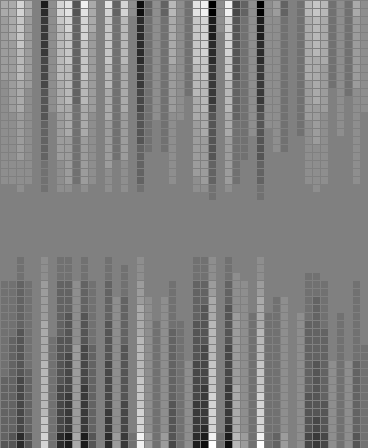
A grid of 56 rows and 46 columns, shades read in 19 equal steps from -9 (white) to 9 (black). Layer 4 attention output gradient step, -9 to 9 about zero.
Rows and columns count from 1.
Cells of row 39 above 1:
10
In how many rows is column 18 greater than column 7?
24
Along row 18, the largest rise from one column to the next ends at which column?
27
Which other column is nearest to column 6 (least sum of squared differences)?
18
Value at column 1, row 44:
1
